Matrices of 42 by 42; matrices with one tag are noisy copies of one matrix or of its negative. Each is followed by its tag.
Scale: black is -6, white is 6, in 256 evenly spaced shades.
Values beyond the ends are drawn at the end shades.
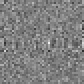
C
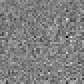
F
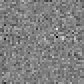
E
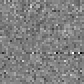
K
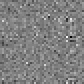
F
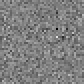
E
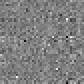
F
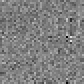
F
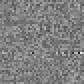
K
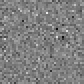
E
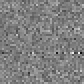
K
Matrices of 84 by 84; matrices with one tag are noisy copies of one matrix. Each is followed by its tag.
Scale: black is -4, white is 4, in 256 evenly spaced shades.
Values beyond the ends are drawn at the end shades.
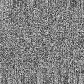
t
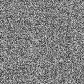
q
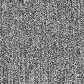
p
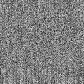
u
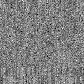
u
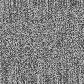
t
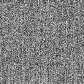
p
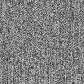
p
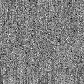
u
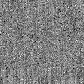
u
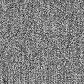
p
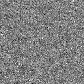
q
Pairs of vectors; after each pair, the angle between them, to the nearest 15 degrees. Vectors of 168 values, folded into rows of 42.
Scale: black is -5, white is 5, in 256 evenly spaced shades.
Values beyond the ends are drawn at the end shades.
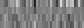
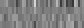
165 degrees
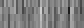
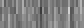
165 degrees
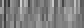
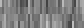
120 degrees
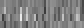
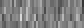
30 degrees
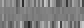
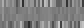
15 degrees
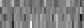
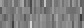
30 degrees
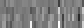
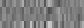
60 degrees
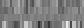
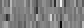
90 degrees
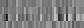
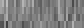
135 degrees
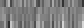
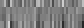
165 degrees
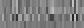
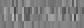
135 degrees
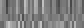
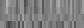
165 degrees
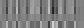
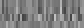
75 degrees
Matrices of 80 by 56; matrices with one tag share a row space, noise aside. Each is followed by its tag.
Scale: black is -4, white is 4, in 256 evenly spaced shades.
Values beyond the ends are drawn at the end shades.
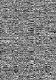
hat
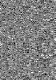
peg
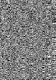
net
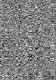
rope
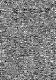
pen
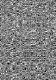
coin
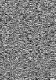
rope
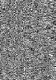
peg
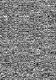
hat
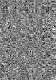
net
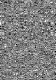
pen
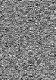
rope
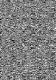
coin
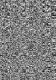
net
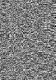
peg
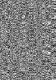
net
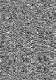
peg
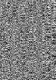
net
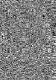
net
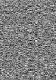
rope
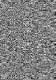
peg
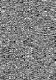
peg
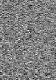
rope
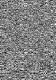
pen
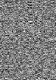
rope
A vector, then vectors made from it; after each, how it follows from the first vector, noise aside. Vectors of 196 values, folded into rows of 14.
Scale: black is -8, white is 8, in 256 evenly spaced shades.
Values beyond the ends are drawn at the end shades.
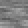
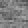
reversed, negated.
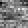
reversed, negated, scaled up.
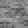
negated.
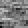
negated, scaled up.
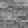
reversed.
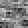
negated, scaled up.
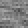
negated.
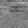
wrapped around, negated, partly zeroed.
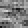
negated, scaled up.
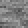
negated.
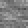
reversed.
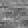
negated.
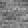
reversed, negated.
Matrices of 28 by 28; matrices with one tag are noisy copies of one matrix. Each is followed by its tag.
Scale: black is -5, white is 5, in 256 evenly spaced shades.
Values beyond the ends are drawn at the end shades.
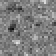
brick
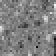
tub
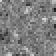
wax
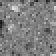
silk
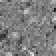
wax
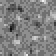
brick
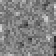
tub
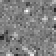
wax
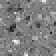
brick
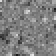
wax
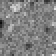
silk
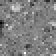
silk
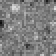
silk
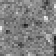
tub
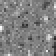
tub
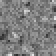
wax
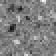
brick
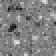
brick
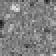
silk
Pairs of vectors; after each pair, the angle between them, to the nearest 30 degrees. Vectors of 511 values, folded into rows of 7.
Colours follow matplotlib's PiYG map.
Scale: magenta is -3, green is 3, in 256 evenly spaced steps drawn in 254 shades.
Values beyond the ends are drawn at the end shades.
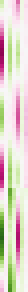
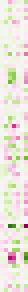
90 degrees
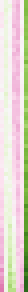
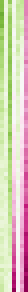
120 degrees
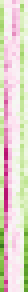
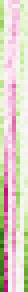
30 degrees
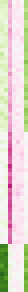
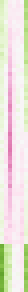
30 degrees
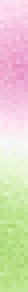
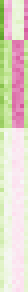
90 degrees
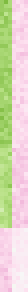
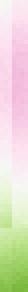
90 degrees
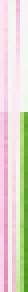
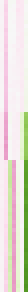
30 degrees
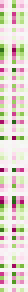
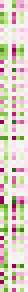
30 degrees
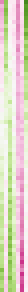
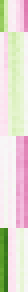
90 degrees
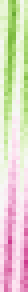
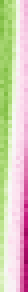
60 degrees
